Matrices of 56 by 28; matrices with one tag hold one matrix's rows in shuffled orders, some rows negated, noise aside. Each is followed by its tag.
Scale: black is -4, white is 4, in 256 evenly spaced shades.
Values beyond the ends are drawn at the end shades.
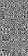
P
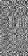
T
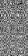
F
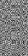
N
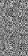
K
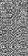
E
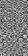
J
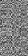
E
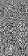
K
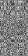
F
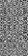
J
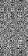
F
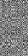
N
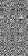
F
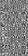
P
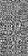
E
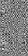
P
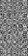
J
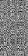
F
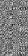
K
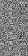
K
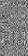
P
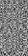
J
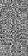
E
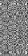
T
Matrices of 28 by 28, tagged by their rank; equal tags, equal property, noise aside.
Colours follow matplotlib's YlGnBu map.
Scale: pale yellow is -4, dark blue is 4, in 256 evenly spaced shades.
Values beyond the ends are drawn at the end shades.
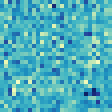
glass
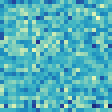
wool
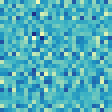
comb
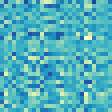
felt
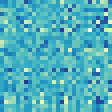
felt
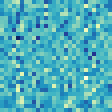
wool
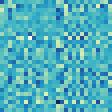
felt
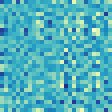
comb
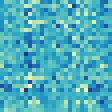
comb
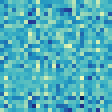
wool
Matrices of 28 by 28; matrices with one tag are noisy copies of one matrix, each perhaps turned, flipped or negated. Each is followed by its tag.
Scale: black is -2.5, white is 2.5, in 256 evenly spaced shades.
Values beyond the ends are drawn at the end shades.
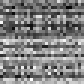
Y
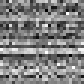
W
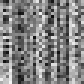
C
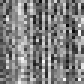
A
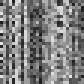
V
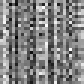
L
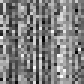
A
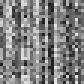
W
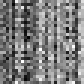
Y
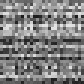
Y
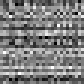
L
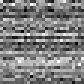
A
